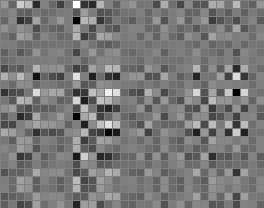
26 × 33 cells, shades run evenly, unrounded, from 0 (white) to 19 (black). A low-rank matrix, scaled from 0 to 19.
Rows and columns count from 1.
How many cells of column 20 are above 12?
3
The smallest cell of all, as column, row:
10, 1
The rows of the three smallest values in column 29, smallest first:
12, 16, 9
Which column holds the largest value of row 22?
30
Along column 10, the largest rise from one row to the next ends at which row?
2
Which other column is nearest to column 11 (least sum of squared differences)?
26
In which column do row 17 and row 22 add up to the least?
11
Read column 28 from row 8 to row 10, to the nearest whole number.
10 12 7
